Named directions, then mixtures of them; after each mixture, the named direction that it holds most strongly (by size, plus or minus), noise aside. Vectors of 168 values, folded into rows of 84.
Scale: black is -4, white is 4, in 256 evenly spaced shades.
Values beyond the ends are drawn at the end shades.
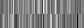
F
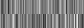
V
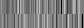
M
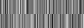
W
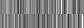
M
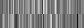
F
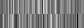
F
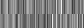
M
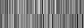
F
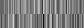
F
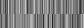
W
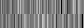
M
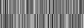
W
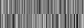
V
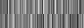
F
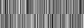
W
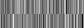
V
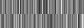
M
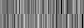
M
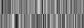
F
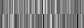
F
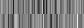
F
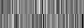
F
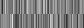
W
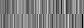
M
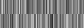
W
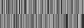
W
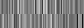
F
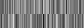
F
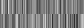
V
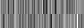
F
